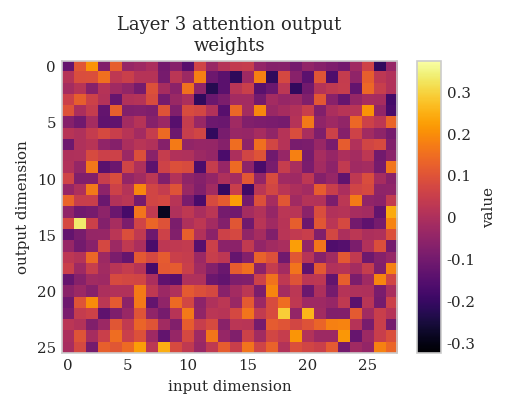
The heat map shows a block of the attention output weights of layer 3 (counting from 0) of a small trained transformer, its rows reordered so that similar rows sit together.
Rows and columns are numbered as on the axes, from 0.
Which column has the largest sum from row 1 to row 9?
25
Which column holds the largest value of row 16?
19
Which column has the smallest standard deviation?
5
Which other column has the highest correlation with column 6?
17
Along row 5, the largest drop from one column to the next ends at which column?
21
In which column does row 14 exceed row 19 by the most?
1
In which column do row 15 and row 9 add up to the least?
7
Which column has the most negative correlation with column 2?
26
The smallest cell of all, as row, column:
13, 8
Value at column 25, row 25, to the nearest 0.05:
-0.05
